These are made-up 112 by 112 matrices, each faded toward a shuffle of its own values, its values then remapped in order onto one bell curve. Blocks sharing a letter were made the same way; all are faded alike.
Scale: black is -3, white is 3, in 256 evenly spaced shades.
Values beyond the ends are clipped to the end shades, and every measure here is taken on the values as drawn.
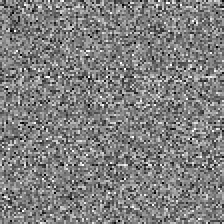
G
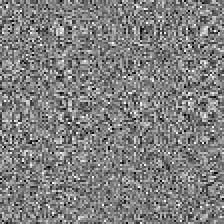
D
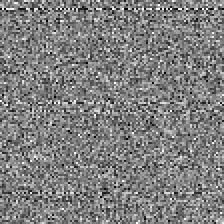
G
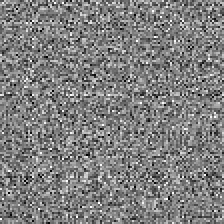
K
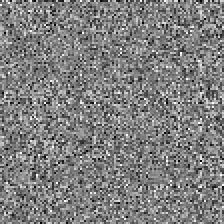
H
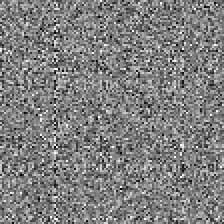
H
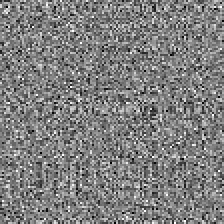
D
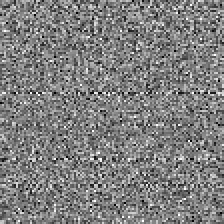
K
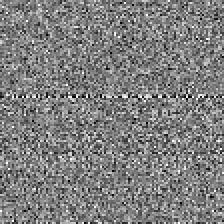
K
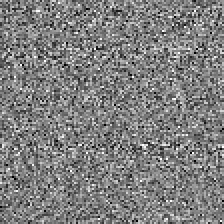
G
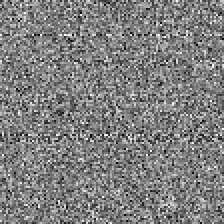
G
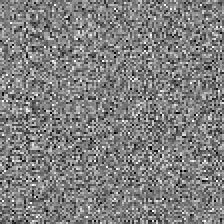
D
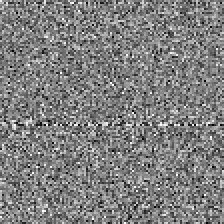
G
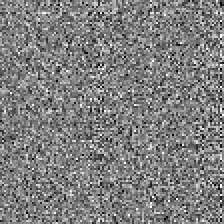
H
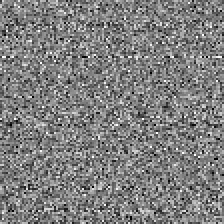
G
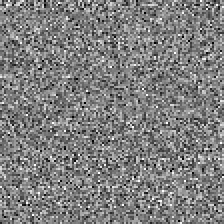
G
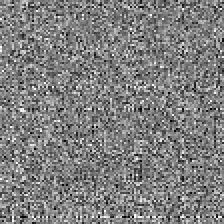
H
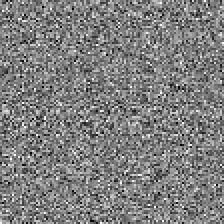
D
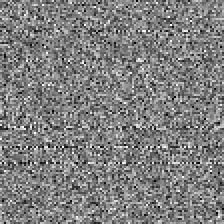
G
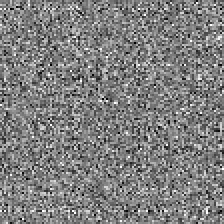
H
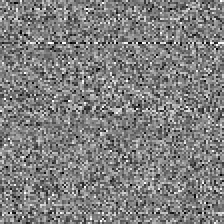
G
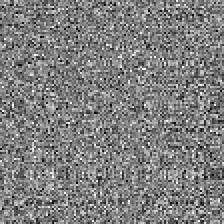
D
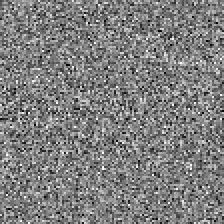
G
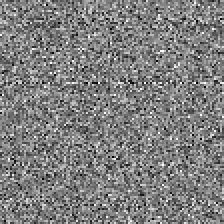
G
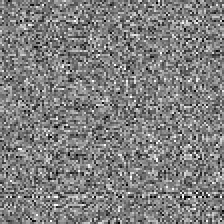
K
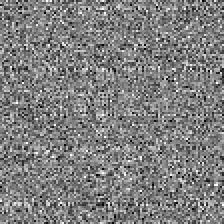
K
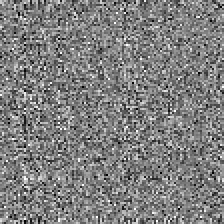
H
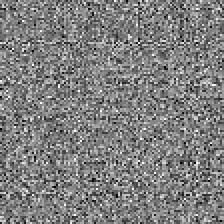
K
